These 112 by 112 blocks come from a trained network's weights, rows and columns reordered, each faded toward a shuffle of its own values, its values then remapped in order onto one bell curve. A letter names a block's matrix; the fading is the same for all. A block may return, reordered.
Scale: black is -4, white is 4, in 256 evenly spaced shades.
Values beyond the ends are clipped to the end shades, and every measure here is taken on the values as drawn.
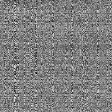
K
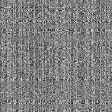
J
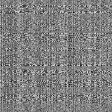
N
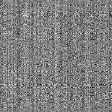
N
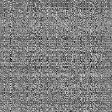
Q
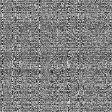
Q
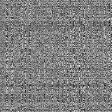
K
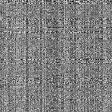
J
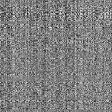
N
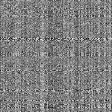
J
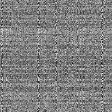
Q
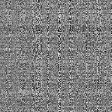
K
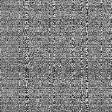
Q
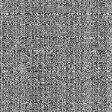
N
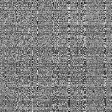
Q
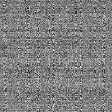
K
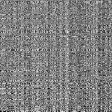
J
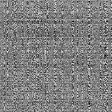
K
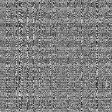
Q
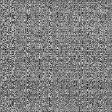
K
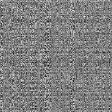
K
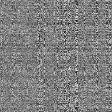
K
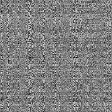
K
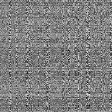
Q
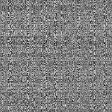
K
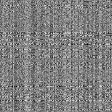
J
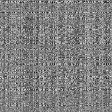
J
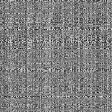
J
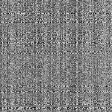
J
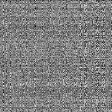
K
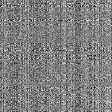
J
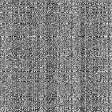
J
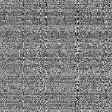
Q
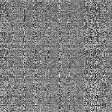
K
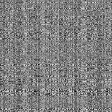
N
